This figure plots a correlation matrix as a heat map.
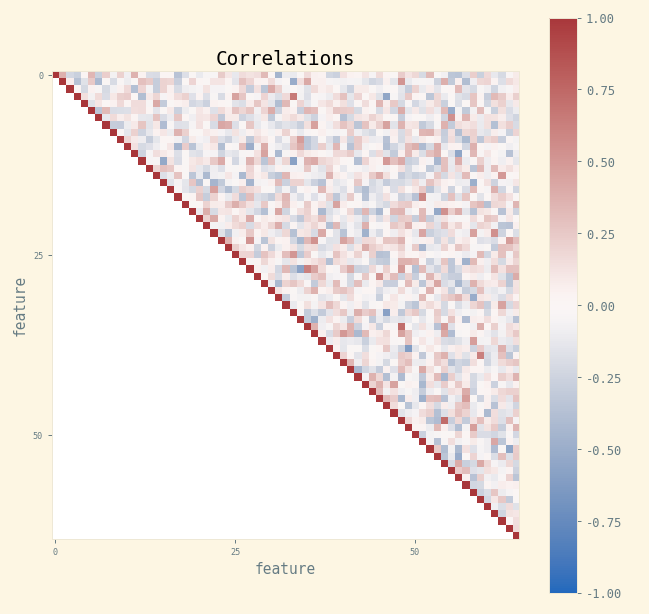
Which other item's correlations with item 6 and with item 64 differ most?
55
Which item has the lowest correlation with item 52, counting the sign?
63
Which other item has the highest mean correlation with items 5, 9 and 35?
48
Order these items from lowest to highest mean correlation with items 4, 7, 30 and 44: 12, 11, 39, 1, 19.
19, 1, 11, 39, 12
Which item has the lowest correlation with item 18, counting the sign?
60
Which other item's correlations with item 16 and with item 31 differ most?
58
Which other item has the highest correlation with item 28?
45
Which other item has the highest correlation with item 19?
54
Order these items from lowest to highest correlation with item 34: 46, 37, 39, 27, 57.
27, 57, 46, 37, 39
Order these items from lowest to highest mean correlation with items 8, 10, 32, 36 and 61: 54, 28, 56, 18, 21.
56, 54, 21, 28, 18
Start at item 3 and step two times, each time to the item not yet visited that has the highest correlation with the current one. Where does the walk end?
25
